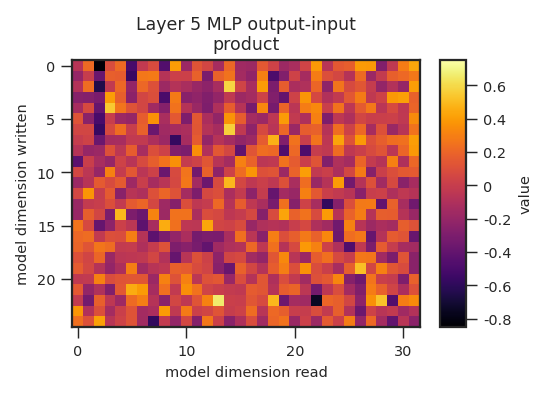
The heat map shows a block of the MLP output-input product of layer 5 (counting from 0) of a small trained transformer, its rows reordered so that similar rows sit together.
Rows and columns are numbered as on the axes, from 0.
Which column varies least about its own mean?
20
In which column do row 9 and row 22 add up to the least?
22
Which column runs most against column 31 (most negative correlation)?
2
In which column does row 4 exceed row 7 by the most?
9
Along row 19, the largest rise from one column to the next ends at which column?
15
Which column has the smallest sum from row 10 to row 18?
11
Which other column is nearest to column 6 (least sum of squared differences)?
17
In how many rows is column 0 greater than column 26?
9
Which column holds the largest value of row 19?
26
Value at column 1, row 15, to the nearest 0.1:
0.1
